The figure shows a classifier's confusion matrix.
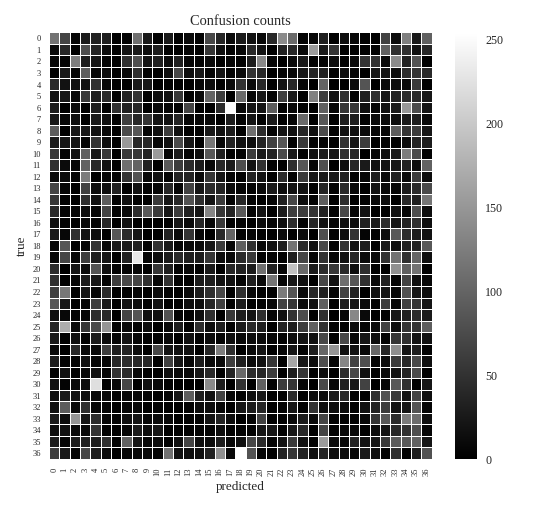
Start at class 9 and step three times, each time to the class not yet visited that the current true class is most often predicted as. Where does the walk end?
29
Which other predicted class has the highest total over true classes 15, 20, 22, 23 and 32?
35
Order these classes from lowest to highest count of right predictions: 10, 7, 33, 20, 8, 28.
33, 7, 8, 20, 28, 10
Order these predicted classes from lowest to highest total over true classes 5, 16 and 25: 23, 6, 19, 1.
6, 19, 23, 1
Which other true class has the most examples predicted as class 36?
14
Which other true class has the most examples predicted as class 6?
17
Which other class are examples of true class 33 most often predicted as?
2
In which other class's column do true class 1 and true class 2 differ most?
25
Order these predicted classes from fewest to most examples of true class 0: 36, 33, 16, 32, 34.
33, 16, 32, 36, 34
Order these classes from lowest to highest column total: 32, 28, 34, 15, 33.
32, 28, 15, 33, 34
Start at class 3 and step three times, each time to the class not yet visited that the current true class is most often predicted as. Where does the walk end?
19
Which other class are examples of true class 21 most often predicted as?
28
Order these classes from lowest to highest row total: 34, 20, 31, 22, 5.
34, 31, 22, 5, 20
